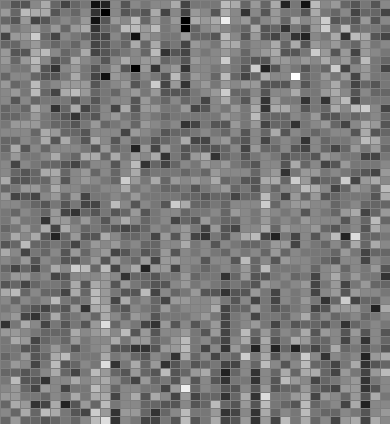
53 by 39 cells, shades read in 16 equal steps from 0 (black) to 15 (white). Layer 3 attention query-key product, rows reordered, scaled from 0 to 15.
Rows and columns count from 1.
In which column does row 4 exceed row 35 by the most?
13
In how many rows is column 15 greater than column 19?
22
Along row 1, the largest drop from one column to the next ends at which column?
29
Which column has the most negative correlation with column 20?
36
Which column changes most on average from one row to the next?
14
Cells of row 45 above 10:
3
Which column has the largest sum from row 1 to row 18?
23
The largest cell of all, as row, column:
10, 30
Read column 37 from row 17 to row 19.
10 11 7
